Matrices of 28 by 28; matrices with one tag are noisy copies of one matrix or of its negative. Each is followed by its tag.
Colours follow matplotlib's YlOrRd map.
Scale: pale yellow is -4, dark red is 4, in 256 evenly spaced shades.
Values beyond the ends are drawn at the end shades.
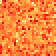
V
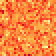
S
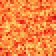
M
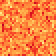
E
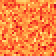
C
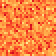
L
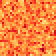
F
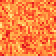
S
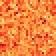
F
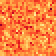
S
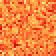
F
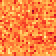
V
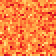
C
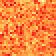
C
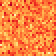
F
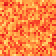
C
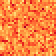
F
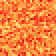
M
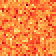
E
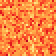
E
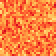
M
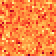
S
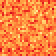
V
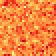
C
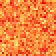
F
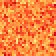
C
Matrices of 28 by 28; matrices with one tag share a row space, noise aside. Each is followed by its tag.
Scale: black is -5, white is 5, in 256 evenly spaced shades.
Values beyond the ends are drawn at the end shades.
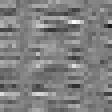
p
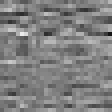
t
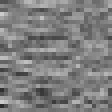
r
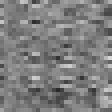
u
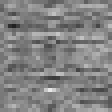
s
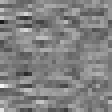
r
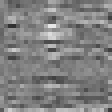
s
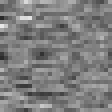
r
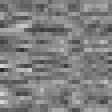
r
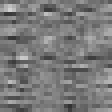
t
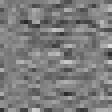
u
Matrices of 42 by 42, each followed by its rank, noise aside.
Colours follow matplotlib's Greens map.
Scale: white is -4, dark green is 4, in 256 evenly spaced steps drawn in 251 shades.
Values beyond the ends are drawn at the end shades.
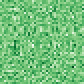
six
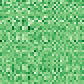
five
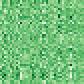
four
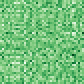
five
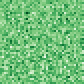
seven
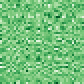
five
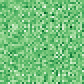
seven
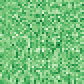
seven
